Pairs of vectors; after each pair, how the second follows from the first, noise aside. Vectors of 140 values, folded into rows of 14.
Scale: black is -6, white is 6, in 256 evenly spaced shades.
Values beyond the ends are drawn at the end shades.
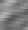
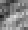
negated, scaled up.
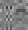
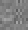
reversed, negated, shrunk.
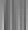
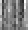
reversed, scaled up.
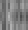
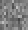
shuffled.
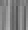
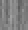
reversed, negated, shrunk.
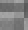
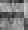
negated, scaled up.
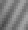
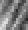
negated, scaled up.
